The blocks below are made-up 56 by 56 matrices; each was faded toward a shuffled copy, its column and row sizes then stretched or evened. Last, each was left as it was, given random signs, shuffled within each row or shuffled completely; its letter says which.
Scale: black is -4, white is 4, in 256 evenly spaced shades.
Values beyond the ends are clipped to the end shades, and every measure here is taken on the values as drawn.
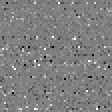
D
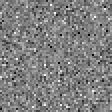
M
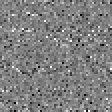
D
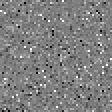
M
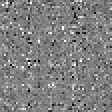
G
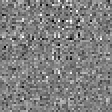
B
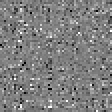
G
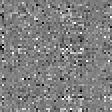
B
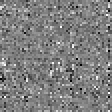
G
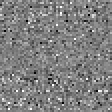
D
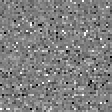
D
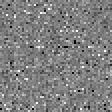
D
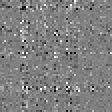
G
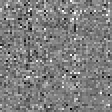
G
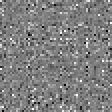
B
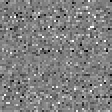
D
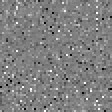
M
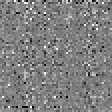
B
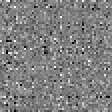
G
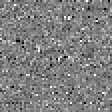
D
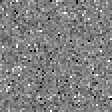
M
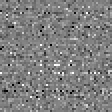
D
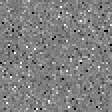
M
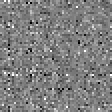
G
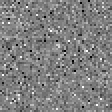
M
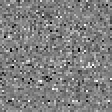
D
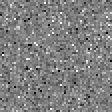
M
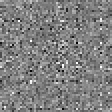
G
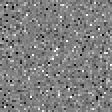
M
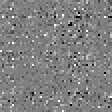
G
